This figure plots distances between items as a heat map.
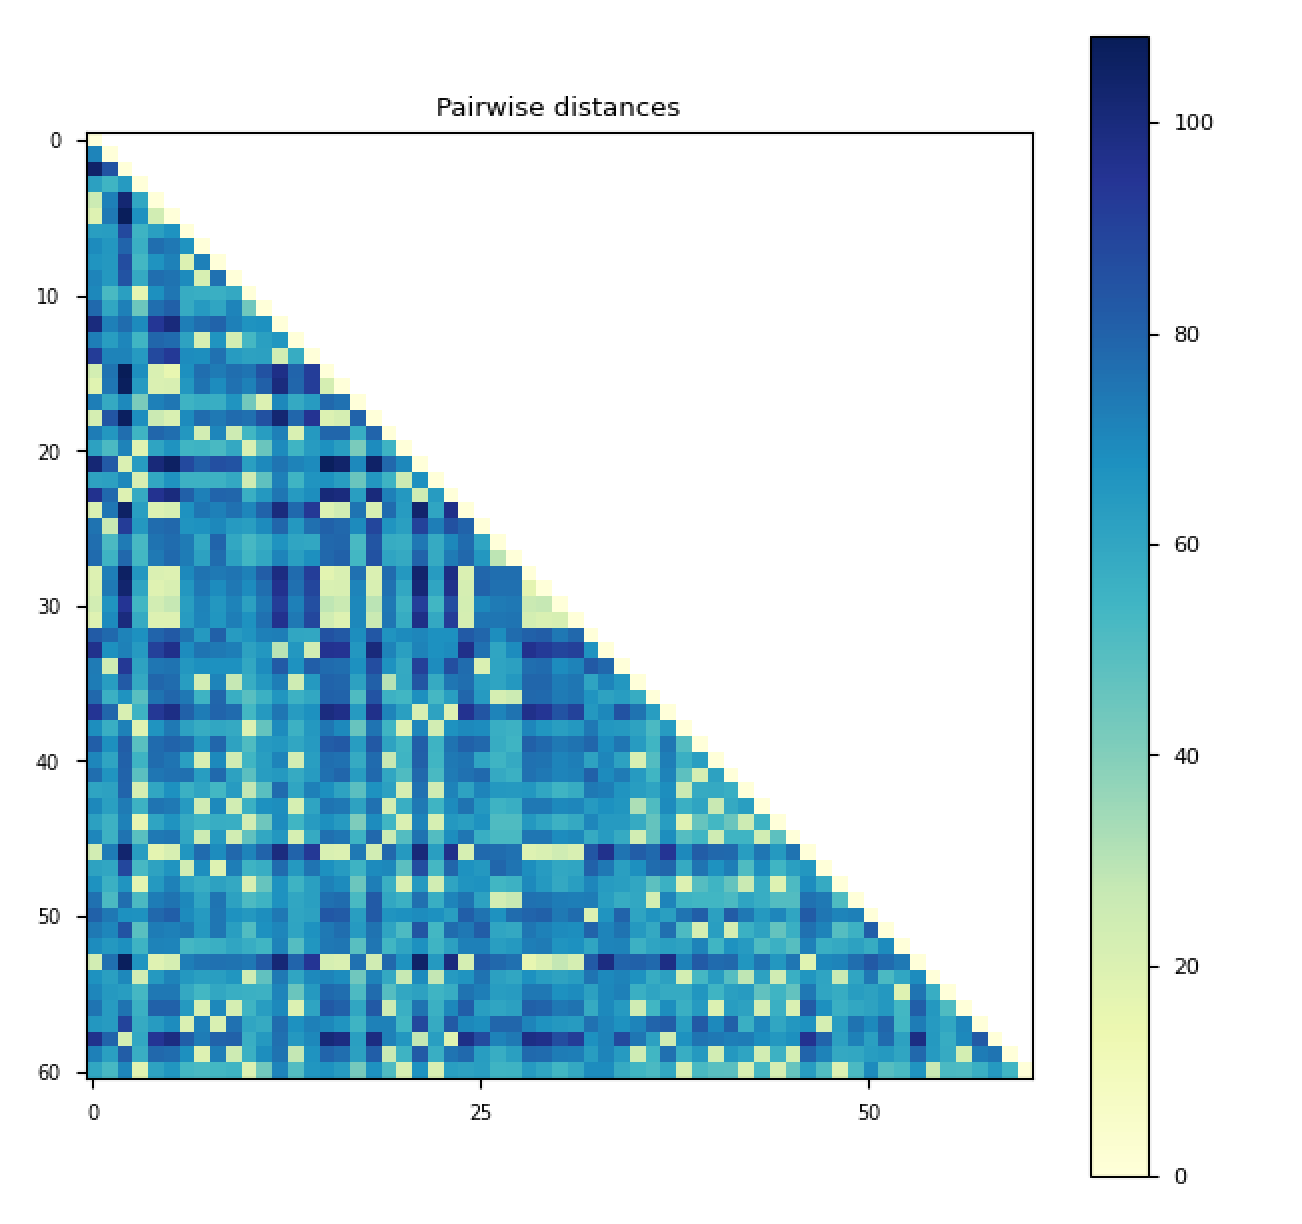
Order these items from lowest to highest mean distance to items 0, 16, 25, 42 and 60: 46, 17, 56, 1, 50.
46, 1, 17, 56, 50
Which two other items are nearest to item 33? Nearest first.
14, 12
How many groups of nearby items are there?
12
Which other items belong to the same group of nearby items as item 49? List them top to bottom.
26, 27, 36
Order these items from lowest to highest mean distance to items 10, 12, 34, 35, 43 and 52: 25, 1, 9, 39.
9, 1, 25, 39
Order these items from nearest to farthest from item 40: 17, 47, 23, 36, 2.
36, 17, 47, 23, 2
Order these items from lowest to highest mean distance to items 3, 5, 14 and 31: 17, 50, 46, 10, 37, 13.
46, 10, 17, 13, 50, 37
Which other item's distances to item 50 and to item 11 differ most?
32
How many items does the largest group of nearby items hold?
13
